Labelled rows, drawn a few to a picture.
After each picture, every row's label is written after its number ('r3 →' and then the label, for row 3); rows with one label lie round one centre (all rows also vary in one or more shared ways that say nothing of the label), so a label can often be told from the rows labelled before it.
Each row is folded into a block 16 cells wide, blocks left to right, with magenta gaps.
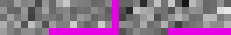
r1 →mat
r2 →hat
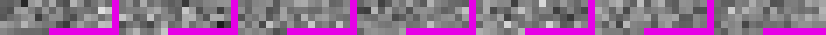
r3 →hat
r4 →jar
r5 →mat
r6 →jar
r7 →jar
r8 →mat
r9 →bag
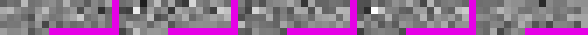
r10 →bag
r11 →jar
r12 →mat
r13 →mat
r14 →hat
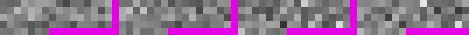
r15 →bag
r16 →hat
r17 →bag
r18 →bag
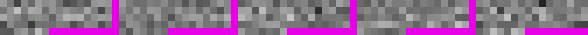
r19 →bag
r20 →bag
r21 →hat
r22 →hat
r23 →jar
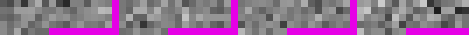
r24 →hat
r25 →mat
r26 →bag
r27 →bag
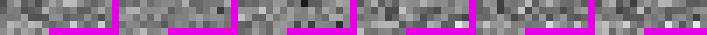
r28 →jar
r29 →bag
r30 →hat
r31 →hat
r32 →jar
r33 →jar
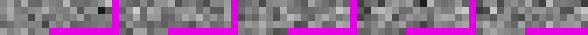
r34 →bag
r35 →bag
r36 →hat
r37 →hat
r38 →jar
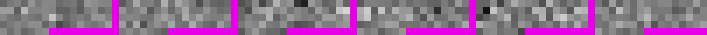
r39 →hat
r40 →mat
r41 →hat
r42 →hat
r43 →mat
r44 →hat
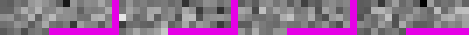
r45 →hat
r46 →jar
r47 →hat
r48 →hat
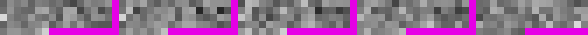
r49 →jar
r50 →jar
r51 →jar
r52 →jar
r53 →mat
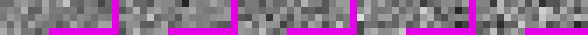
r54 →mat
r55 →jar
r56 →bag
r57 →jar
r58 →mat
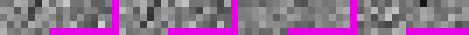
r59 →mat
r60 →mat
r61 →hat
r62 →jar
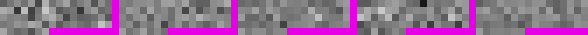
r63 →hat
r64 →bag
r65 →bag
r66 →hat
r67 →bag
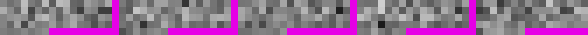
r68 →mat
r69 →mat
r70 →mat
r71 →mat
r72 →jar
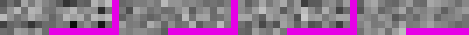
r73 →bag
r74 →mat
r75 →mat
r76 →jar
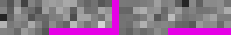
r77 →mat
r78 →hat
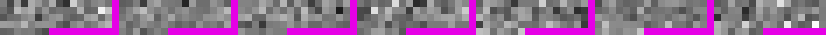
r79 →hat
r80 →hat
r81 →mat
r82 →bag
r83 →jar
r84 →jar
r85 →mat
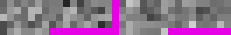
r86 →jar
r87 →jar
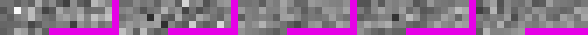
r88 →bag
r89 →bag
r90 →hat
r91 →hat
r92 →jar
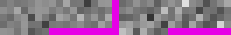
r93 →bag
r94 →bag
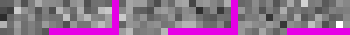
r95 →mat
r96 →jar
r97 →bag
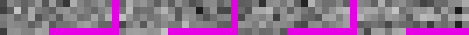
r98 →jar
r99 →jar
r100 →hat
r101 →bag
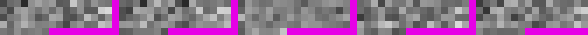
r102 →hat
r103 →hat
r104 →jar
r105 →hat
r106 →hat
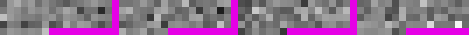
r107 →jar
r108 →bag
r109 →mat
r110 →mat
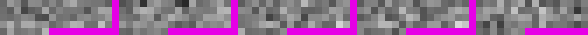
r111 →jar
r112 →hat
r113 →hat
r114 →hat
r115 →mat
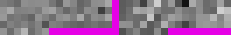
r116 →bag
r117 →hat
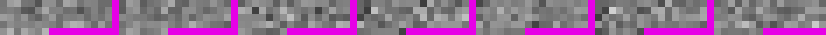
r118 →jar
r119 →jar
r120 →hat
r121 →mat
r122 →hat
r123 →mat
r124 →hat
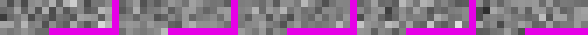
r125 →bag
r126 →jar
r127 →bag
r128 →mat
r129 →mat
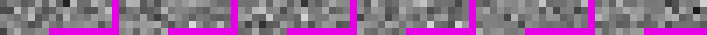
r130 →jar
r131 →jar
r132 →mat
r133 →mat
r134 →bag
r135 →bag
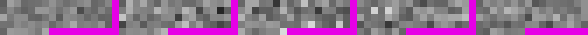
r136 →jar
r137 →jar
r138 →jar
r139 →bag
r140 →bag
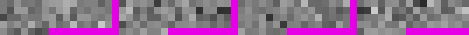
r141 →mat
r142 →jar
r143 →bag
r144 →jar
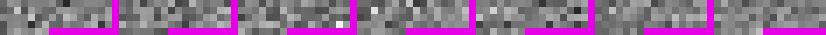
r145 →jar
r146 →hat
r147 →hat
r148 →bag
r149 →bag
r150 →bag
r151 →jar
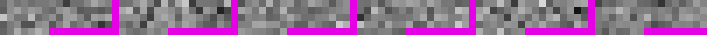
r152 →jar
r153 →mat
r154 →hat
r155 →mat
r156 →bag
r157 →hat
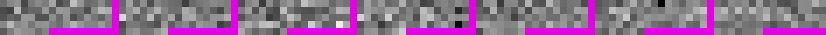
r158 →jar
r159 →jar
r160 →hat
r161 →jar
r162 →jar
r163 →hat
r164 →hat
